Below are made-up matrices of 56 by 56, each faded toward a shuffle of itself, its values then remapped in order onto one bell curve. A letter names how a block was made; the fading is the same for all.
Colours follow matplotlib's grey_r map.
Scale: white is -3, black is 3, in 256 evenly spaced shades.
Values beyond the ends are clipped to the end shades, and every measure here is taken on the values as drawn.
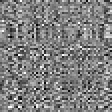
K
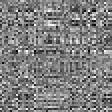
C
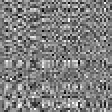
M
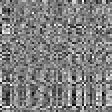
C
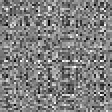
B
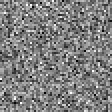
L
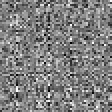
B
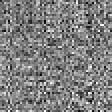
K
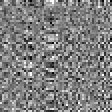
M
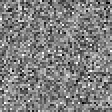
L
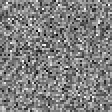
L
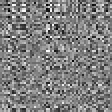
C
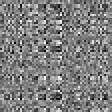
C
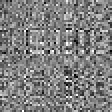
K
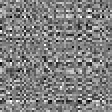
M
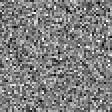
L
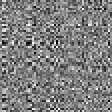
K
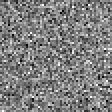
L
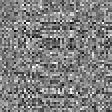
K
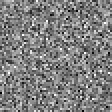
L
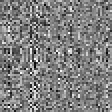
B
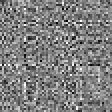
B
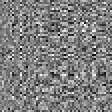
K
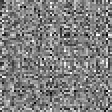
B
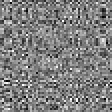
K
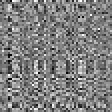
M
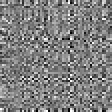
C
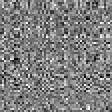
K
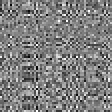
M
